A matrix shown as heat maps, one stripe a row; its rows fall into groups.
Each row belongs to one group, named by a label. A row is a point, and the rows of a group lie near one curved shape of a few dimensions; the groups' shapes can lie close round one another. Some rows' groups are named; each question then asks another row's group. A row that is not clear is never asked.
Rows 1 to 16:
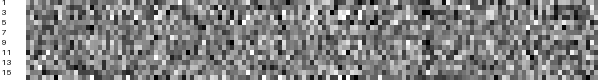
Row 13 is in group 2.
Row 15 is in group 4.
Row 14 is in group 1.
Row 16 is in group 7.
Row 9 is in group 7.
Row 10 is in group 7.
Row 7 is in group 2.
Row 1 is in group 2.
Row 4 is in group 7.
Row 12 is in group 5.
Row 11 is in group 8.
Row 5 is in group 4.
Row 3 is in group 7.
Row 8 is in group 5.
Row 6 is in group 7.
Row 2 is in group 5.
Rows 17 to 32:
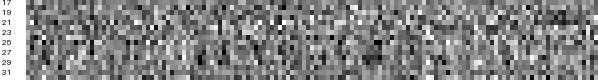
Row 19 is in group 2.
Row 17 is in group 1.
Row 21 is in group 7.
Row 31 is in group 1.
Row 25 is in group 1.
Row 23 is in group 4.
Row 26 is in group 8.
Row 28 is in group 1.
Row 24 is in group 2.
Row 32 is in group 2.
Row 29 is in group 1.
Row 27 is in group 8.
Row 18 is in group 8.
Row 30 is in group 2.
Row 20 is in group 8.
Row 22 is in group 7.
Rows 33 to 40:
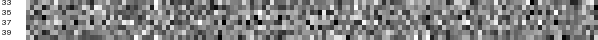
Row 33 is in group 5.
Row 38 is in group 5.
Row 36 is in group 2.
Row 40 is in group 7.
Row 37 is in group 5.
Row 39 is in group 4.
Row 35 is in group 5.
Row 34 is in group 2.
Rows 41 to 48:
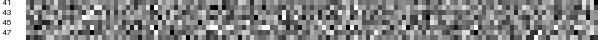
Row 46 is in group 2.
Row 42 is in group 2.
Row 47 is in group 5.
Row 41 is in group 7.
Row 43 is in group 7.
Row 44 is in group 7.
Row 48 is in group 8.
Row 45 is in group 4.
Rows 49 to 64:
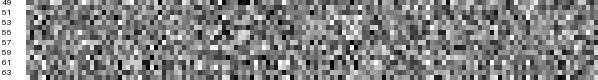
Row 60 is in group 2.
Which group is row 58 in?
2
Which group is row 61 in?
2
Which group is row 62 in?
2
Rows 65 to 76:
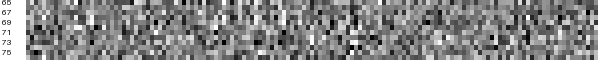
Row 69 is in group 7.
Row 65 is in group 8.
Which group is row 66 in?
2
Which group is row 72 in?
2
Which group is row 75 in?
2
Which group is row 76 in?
2
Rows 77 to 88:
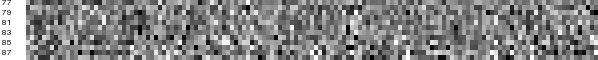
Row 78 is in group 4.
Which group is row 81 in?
2
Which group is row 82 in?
8
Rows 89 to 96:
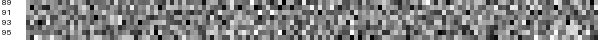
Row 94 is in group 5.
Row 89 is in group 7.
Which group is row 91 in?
5
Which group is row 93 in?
8
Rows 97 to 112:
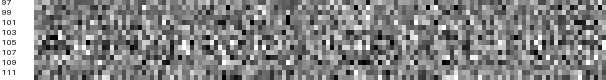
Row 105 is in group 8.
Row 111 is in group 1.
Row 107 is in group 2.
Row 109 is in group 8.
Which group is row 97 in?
1
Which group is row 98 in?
7
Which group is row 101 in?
7
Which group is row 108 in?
5
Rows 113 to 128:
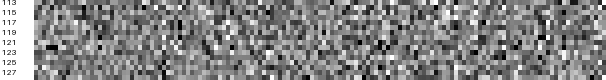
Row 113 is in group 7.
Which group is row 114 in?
1
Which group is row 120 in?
5
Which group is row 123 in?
5
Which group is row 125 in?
7
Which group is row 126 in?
2
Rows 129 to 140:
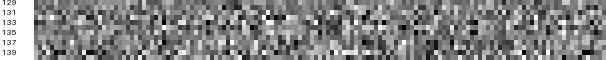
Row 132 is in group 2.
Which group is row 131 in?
1
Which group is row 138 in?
2
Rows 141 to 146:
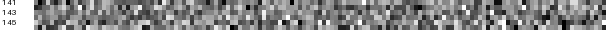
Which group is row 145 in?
8
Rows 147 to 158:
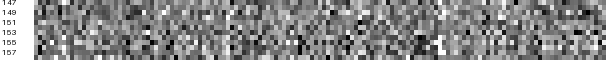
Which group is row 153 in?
7
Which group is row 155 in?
2
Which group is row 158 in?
5
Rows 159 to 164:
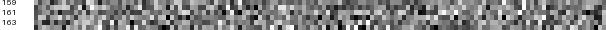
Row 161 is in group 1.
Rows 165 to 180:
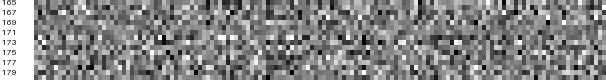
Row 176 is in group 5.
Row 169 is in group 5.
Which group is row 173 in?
2
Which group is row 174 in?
7
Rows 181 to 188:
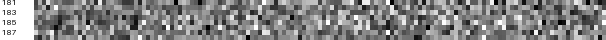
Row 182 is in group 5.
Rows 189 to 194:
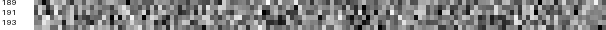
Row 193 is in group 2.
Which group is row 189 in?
5
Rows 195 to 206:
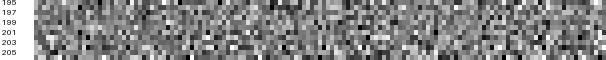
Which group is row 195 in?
5
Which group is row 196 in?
2
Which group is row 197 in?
8
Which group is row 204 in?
8
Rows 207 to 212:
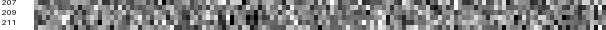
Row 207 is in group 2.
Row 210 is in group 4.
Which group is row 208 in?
7
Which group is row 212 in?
2
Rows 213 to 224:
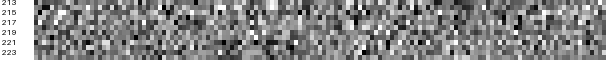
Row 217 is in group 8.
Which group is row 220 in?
4
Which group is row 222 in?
8
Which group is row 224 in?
2
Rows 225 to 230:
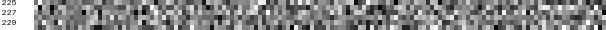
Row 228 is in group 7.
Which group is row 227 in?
1
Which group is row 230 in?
7
